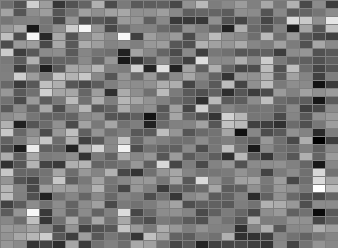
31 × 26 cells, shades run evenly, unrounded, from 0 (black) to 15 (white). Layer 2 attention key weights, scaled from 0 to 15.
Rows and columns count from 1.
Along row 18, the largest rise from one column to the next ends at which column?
24
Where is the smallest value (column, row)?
25, 18
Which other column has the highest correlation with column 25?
26
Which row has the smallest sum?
31
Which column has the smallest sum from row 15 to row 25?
2
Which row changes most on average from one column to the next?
9
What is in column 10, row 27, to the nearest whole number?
13
